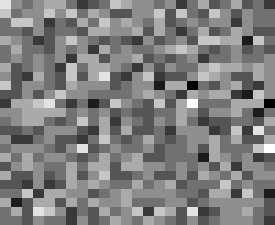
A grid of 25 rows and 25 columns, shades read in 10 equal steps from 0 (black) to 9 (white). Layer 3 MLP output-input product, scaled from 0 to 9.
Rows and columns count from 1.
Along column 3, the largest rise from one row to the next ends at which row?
22
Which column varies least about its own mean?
21
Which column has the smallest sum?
25
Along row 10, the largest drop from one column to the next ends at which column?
18
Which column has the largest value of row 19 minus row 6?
9
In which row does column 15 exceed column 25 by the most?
12
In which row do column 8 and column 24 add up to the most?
17
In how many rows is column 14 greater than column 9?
11
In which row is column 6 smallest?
8
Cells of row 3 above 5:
6
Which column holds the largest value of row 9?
10
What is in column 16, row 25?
4
